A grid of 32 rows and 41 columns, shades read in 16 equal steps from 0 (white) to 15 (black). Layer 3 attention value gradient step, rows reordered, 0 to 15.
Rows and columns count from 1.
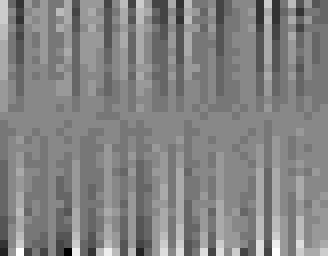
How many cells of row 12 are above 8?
9
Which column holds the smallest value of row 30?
35
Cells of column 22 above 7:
12
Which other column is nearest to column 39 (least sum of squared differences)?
15
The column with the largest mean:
8
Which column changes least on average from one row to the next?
7
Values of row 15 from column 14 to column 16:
8 8 7
